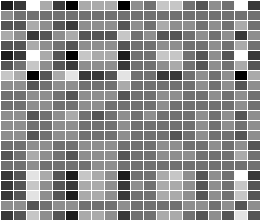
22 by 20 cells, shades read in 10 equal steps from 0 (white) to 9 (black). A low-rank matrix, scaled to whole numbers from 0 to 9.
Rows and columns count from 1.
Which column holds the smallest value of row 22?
19
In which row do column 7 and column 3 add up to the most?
8
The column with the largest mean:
6
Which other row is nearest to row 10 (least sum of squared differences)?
15
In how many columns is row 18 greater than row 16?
7
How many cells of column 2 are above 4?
15
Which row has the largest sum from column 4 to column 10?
1
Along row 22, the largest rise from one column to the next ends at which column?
20
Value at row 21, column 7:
5
